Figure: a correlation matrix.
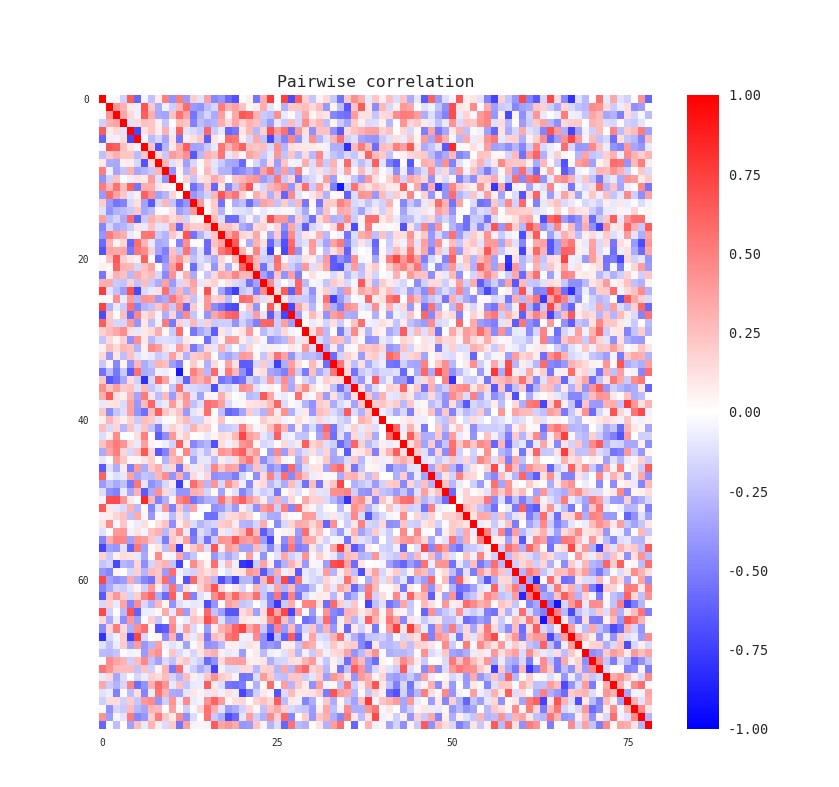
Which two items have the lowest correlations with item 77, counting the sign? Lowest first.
18, 19
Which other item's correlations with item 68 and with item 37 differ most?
23
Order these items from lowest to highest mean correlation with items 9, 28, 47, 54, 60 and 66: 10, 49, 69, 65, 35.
10, 69, 65, 49, 35
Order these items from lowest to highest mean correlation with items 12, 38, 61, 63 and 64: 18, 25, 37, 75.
18, 37, 25, 75
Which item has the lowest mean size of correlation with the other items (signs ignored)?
40
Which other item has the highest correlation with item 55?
19
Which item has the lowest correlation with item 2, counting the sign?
58
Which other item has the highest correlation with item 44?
66
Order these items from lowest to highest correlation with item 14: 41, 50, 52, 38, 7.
50, 7, 38, 52, 41
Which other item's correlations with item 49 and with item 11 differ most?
34
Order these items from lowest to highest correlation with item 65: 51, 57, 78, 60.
57, 51, 78, 60
